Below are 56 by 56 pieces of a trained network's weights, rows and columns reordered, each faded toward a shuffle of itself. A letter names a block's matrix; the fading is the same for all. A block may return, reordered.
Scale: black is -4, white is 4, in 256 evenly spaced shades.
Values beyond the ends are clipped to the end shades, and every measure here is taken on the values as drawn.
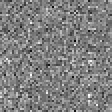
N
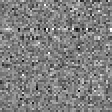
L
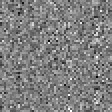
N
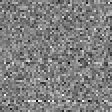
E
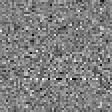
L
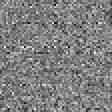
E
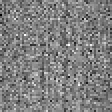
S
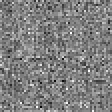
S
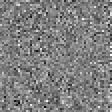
N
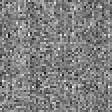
S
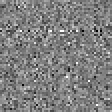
L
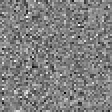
N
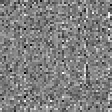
N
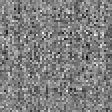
S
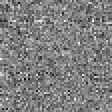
L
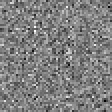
L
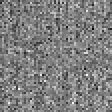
S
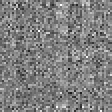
S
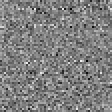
E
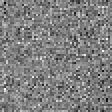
L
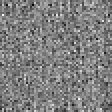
S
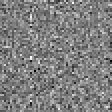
N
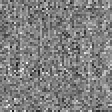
S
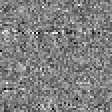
E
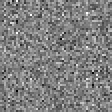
N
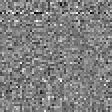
L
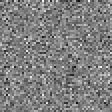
L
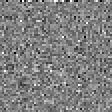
E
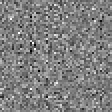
N
